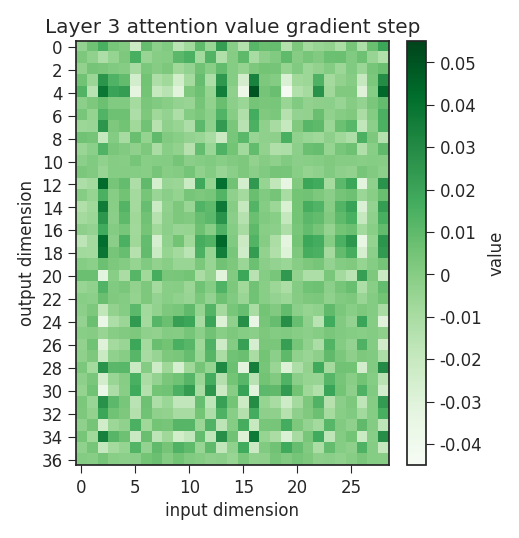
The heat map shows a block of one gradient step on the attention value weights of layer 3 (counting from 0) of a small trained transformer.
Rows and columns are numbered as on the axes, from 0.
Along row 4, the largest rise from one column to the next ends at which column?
16
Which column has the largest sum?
13
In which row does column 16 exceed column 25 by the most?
4
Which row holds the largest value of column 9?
24
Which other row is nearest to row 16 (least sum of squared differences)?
21
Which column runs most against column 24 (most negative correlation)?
27
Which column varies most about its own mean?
2
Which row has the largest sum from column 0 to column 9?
36
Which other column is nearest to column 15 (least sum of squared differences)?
19
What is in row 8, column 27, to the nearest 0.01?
0
